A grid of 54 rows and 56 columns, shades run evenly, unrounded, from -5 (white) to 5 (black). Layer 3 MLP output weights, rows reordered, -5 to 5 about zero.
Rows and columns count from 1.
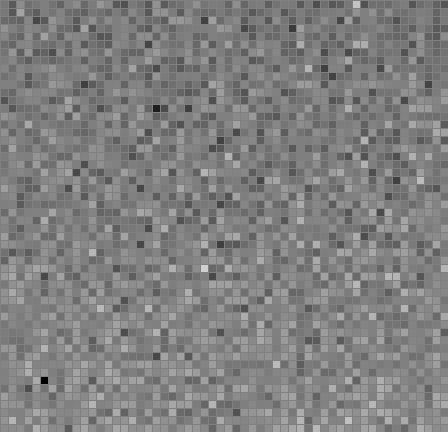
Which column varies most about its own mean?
6
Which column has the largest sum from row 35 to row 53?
38
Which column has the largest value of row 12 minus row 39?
13
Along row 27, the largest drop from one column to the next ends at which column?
49
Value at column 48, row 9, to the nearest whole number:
2
